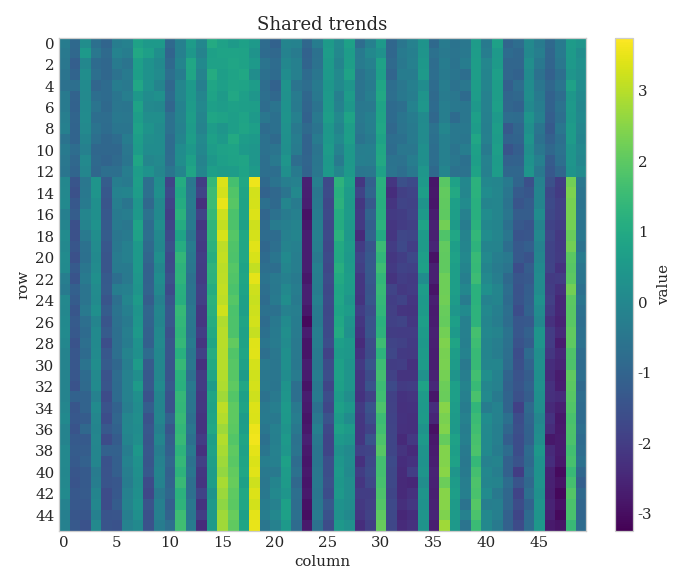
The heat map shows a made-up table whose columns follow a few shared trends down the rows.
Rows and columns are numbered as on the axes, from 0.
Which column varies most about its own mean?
18
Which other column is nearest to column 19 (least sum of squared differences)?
20
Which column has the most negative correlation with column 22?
21
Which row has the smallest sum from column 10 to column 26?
1
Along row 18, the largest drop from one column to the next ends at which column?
19
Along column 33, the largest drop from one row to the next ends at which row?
13
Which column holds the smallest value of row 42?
47
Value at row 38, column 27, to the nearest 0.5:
0
